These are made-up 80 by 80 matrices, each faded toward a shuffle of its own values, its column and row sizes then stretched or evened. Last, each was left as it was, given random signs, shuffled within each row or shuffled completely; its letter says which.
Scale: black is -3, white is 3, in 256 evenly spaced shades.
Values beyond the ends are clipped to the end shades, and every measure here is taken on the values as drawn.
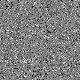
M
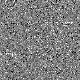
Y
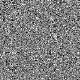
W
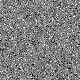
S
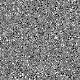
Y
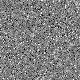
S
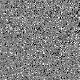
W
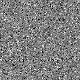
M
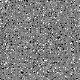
Y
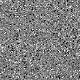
W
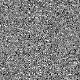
Y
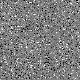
Y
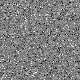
M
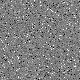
S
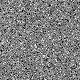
S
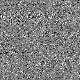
M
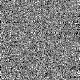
W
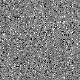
Y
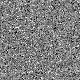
S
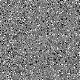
Y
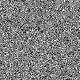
M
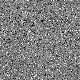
M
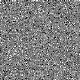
W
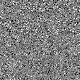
M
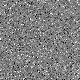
S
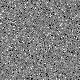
S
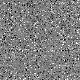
Y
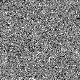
M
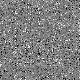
Y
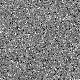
S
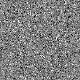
Y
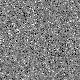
S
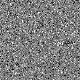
Y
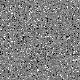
Y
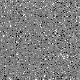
W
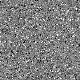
M
